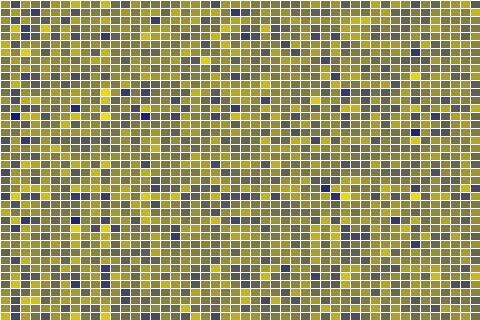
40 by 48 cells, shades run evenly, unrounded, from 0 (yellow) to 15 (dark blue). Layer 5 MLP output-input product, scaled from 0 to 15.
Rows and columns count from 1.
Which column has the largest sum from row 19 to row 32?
1
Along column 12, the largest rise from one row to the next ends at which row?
29
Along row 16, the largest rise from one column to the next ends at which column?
8
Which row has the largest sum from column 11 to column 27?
26
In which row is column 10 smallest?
22
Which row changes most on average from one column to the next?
25
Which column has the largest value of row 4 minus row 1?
3
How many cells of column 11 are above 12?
4
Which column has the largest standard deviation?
11
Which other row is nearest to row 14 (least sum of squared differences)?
10
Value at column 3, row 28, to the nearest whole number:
13
